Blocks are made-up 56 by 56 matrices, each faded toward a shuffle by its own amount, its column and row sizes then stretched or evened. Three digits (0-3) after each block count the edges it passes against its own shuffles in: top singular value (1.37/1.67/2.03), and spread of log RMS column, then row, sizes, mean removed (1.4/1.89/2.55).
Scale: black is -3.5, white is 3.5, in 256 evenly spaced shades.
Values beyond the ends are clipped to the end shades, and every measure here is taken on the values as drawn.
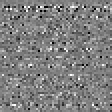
0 0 3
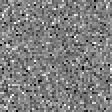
0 0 0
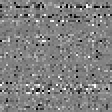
2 1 3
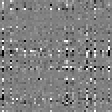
3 3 3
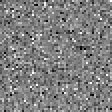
1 0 0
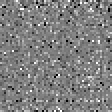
1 0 2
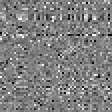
3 1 2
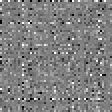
2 3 3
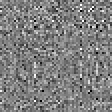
2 2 2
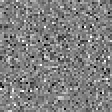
1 0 1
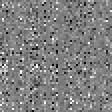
0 3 1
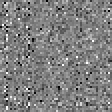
2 2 1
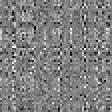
3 3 1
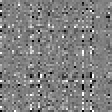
3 3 2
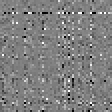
3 3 2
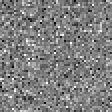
2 0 0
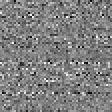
1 0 3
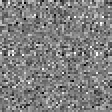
2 0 2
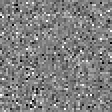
0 2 1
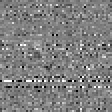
3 0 3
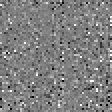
0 2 1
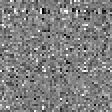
2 1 2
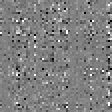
2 3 2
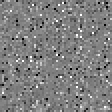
0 1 0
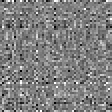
3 2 2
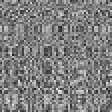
3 0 2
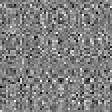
3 0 2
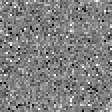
0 1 0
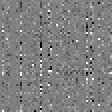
2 3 1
